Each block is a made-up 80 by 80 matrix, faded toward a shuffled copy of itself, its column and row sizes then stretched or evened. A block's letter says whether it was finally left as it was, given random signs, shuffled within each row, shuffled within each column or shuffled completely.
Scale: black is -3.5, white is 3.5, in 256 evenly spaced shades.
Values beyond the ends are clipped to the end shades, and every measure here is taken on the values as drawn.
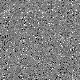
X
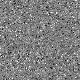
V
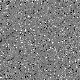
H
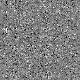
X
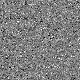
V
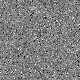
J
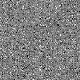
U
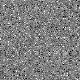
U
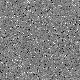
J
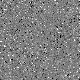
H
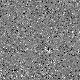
V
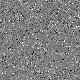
J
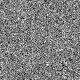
J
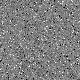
J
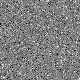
J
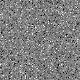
H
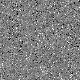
H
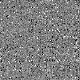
U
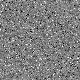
J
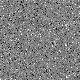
J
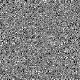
U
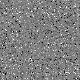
X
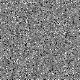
X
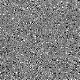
U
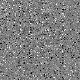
U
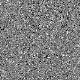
X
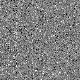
H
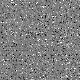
X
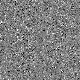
H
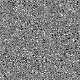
X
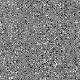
U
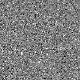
X
